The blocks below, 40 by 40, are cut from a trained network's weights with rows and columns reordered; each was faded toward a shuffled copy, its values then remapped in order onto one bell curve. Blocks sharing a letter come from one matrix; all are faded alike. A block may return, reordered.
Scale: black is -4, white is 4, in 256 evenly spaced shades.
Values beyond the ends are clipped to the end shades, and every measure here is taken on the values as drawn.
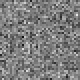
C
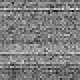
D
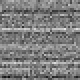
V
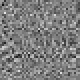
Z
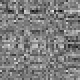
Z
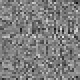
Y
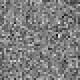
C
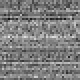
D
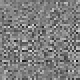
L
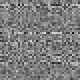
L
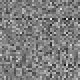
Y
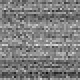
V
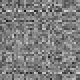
Z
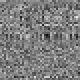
L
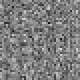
C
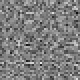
Y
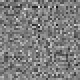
Y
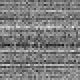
V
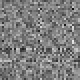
Z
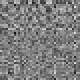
Z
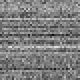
V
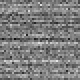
V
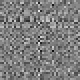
Z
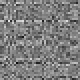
Z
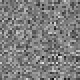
Y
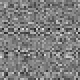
Z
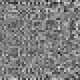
Z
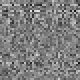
L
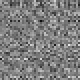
L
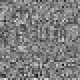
Y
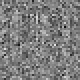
C
